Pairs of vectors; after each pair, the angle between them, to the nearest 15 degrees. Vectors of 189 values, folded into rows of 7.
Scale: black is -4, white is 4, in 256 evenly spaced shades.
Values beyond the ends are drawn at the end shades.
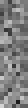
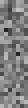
45 degrees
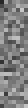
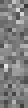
90 degrees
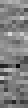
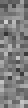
105 degrees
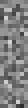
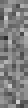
30 degrees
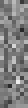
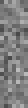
60 degrees
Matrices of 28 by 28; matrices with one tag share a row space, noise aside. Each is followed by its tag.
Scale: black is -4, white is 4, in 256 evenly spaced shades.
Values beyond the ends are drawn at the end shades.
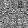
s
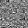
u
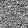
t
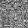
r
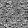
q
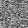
t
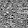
q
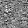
q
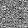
r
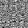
u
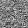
r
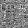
r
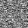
q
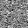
q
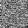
t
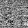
q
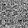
r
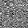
s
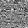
r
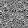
s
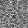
u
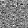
u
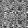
s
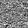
q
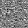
r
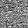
q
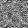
q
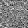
s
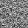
u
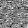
q
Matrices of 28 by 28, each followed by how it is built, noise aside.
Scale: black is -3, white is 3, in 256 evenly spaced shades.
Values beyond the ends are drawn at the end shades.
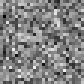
repeating rows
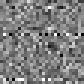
uneven rows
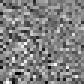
lower triangular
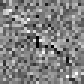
banded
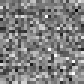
blocks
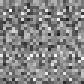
repeating columns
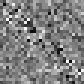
banded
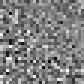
lower triangular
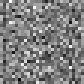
repeating rows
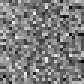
repeating rows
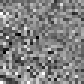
lower triangular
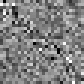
banded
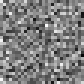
repeating rows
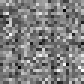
blocks
